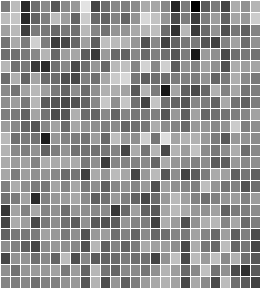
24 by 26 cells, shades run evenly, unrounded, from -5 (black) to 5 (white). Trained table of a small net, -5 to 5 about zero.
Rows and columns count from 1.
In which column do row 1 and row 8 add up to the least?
20
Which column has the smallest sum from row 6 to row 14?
5
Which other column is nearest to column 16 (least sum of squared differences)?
1
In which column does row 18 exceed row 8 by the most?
17
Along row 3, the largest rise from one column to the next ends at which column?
19
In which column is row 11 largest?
24
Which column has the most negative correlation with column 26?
23
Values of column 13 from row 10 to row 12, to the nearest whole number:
0 -1 1
